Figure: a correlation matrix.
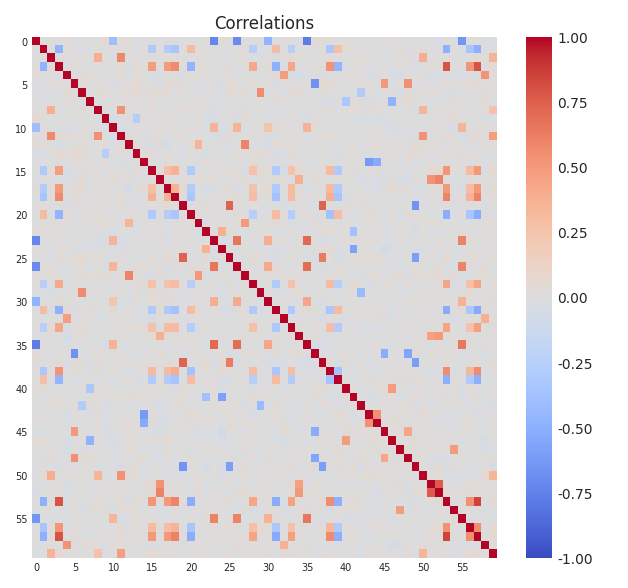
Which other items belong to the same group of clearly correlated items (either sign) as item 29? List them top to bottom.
6, 42
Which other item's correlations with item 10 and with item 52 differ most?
51
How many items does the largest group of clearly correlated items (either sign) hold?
14
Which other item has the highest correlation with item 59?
11
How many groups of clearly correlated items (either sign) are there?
14
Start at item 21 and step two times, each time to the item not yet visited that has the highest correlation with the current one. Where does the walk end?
12
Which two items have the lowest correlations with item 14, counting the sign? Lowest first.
43, 44
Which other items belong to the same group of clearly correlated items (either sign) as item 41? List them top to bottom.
22, 24
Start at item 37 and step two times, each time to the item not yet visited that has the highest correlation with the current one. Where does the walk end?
25
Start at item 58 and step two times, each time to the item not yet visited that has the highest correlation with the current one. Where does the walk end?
32
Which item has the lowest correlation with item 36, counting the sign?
5
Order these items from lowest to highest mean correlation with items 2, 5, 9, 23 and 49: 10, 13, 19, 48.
19, 13, 10, 48
